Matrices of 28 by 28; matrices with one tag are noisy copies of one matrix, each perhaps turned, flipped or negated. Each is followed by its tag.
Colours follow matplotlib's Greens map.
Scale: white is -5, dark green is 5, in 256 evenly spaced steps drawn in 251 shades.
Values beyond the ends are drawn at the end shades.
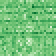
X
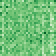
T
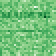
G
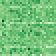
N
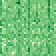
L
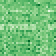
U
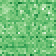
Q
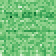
G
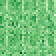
N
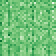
N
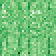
L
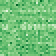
U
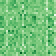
N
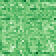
Q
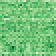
Q
